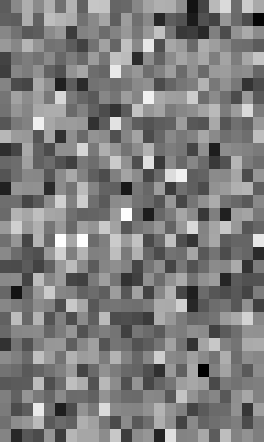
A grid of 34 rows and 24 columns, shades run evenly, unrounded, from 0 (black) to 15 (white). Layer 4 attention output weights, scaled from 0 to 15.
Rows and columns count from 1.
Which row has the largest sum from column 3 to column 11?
19
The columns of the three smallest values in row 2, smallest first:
24, 18, 15
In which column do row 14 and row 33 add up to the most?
16
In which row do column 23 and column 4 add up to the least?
21
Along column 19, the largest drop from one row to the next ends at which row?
29
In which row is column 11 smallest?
9
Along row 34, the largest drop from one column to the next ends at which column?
12
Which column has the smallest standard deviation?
22
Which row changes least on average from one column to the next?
26
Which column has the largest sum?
4
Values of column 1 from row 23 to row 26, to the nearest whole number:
6 8 6 6
